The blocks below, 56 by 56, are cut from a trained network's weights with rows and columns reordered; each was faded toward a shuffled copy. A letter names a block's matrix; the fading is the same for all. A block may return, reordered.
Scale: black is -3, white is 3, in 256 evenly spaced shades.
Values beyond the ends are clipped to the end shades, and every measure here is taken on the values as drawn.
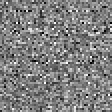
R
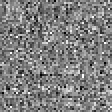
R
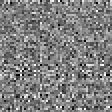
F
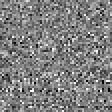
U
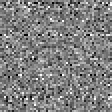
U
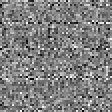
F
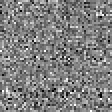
U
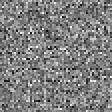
R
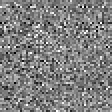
R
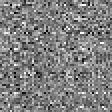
F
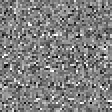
U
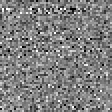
U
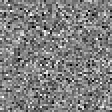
R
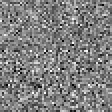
F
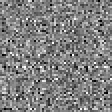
F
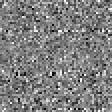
U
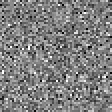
R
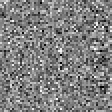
R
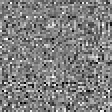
F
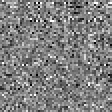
U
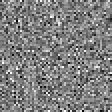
R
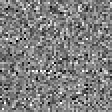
U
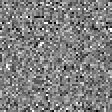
U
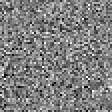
R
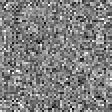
R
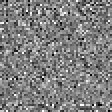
U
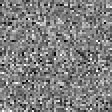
R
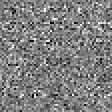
U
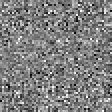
R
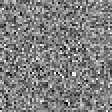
R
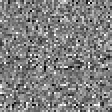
U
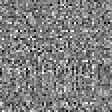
F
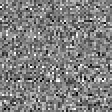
R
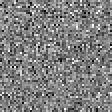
R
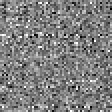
U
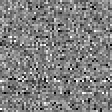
U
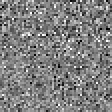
U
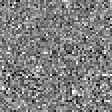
U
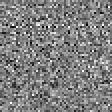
F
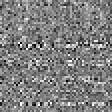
F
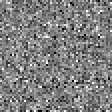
U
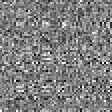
F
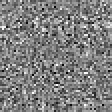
F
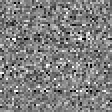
U
